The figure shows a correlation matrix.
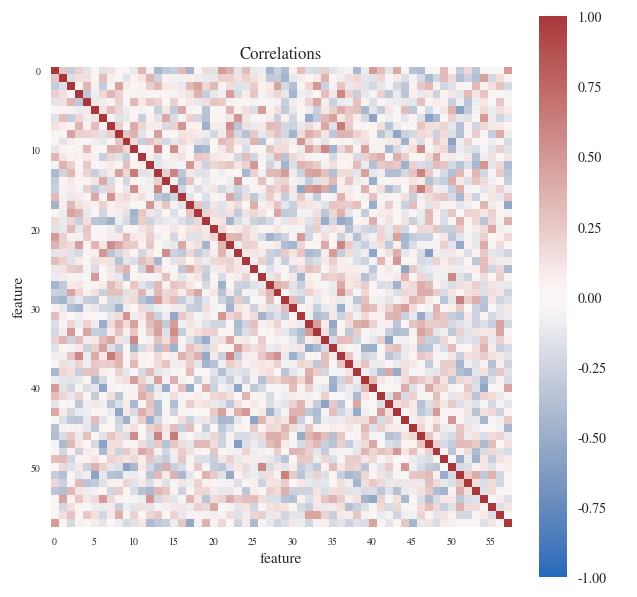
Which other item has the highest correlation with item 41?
43
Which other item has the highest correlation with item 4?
33
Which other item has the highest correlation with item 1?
54
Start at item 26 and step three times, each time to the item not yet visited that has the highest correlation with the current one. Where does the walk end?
30
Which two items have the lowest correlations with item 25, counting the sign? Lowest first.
44, 57
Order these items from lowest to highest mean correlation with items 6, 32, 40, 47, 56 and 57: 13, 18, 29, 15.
29, 18, 13, 15
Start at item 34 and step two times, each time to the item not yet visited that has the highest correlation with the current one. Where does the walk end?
13
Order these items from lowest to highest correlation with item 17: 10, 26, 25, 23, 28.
10, 26, 23, 28, 25
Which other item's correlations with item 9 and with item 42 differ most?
50
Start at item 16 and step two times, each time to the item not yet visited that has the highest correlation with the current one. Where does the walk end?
36
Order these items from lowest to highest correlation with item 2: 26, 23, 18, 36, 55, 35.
23, 35, 26, 55, 36, 18
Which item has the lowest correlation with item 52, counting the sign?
38
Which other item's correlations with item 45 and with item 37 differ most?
51
